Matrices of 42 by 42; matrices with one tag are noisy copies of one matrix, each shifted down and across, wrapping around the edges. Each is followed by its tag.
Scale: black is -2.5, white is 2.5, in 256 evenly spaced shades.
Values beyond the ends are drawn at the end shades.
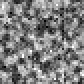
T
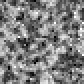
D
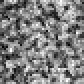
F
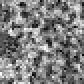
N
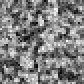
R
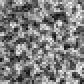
F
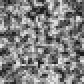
F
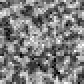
T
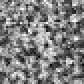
F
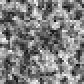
N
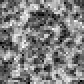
D
